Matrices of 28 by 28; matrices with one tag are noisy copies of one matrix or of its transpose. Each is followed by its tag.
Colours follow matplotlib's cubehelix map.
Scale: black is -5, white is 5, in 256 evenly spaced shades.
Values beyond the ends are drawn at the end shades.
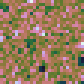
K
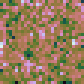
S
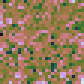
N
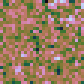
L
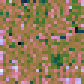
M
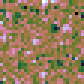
S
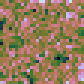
M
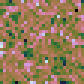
S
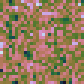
S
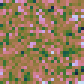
N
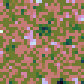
K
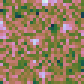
S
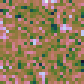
S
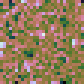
S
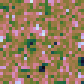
K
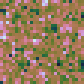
S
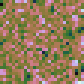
N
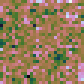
M
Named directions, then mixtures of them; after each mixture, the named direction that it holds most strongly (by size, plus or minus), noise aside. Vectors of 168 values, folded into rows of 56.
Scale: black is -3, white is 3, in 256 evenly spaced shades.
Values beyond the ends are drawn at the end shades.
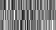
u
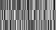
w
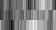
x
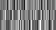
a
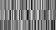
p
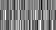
a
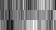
x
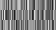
w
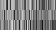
u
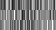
u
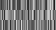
w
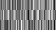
w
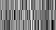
p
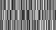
u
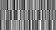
a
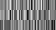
p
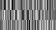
u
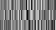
p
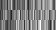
a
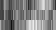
x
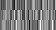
a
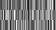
w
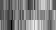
x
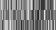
w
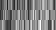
a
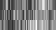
x
